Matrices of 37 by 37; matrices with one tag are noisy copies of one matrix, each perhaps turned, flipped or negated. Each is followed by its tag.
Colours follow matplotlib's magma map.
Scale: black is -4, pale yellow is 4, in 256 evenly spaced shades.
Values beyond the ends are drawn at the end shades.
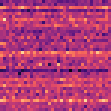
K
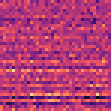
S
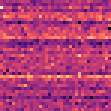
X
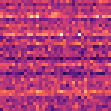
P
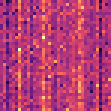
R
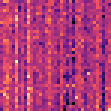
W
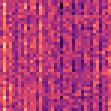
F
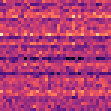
P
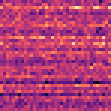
W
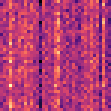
K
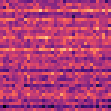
F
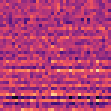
S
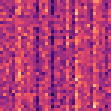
P
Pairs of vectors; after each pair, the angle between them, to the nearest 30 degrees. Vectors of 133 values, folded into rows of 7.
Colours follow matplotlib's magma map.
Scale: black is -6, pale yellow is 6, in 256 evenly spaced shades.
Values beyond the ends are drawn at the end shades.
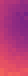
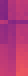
60 degrees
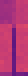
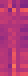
120 degrees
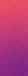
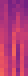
120 degrees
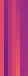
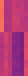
90 degrees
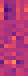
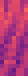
60 degrees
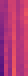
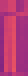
60 degrees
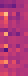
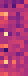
30 degrees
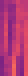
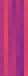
60 degrees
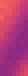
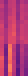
90 degrees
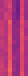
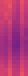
60 degrees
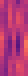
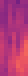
60 degrees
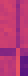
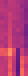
120 degrees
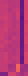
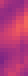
90 degrees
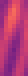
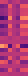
90 degrees
